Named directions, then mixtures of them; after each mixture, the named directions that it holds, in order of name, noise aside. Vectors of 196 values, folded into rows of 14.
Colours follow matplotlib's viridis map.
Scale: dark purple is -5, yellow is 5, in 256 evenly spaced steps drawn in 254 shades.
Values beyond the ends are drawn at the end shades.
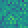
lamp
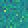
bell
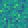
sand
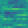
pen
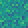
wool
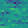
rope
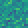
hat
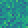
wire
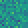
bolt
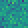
lamp.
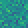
wool.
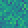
lamp, wool.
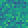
rope, wire.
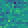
rope, wire.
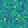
sand.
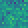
lamp, rope.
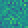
lamp.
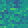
bell, bolt, rope.
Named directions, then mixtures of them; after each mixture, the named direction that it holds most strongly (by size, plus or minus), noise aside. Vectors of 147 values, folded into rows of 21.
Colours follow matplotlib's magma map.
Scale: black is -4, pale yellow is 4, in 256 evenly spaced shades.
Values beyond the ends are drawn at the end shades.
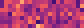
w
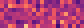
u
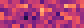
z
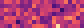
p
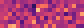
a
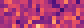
p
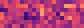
z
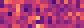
w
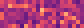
u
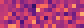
a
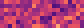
p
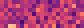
a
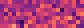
a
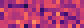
u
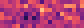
z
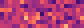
z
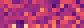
u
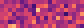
a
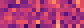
u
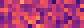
w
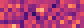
a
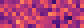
w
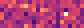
u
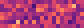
a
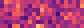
w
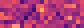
z
